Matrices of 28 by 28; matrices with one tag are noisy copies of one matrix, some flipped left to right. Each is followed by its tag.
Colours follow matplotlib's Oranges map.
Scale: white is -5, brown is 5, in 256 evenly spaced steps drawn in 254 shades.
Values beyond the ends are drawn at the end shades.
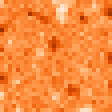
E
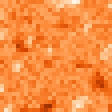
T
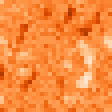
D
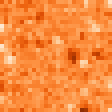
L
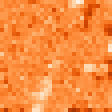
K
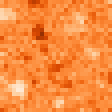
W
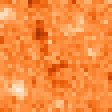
W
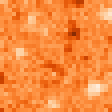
W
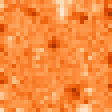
E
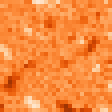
T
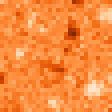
W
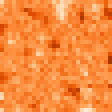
E
